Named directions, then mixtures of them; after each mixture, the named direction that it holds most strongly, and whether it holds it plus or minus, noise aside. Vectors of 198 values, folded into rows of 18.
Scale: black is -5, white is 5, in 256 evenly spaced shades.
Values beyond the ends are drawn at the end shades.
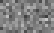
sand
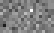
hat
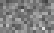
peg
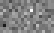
hat, plus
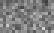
peg, plus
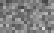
peg, plus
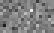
hat, plus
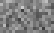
peg, minus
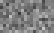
sand, minus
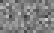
sand, plus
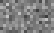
sand, plus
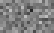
sand, minus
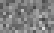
peg, plus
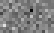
hat, minus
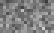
peg, plus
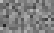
sand, minus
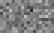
sand, minus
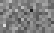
hat, minus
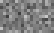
sand, minus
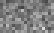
peg, plus
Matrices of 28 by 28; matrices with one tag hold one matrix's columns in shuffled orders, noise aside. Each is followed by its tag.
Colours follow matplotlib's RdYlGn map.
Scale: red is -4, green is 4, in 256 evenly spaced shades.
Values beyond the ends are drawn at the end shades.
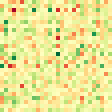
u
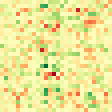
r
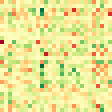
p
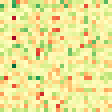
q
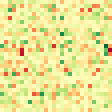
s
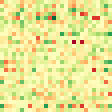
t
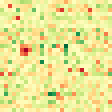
s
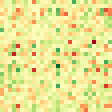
p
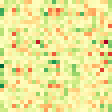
p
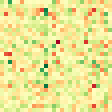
p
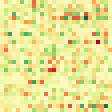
t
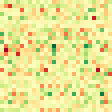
s
